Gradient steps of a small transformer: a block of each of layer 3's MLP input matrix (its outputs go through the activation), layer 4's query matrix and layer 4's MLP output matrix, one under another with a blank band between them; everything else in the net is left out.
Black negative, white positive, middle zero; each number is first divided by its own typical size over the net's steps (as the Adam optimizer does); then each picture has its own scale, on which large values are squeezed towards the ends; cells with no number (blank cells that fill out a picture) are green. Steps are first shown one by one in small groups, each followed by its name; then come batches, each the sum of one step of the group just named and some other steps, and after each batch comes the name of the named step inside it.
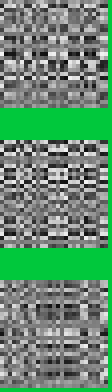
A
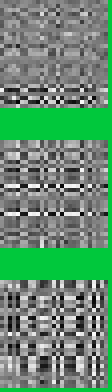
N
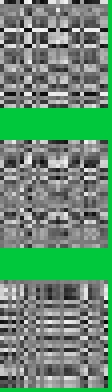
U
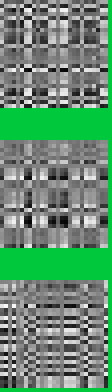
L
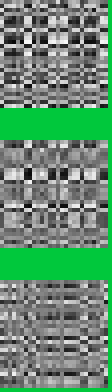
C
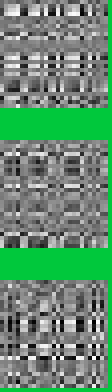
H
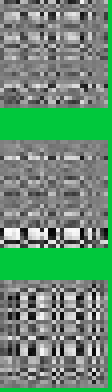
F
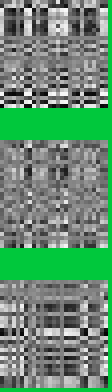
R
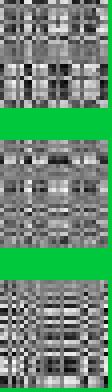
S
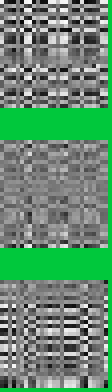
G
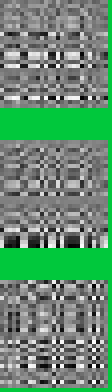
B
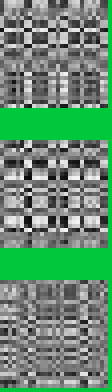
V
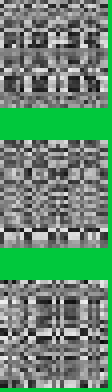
V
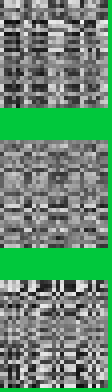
V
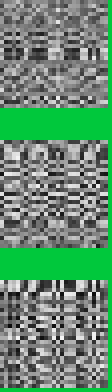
N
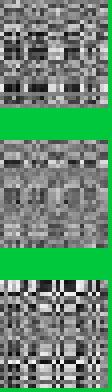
H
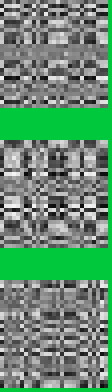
C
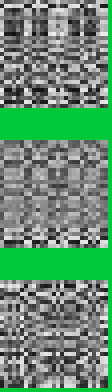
R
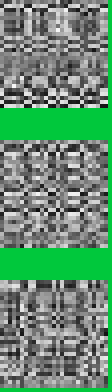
R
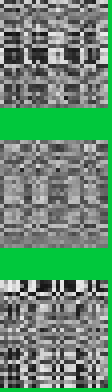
U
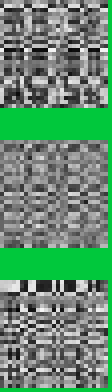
R
